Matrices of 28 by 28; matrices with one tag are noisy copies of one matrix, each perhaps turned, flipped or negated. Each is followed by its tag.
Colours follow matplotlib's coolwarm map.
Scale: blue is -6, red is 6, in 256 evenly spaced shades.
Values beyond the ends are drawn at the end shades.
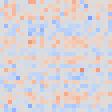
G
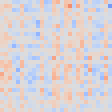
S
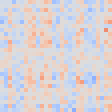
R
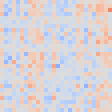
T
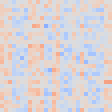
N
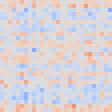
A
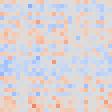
T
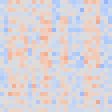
N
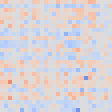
S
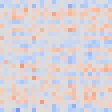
A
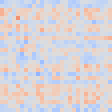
A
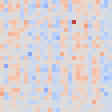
S
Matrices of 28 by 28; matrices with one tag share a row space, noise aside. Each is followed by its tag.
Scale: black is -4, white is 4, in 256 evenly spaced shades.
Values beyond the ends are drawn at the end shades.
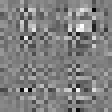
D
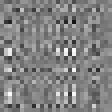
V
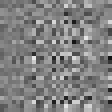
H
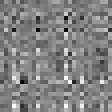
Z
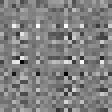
Z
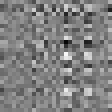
H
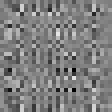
V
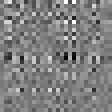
V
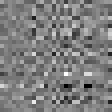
H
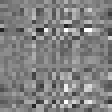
H
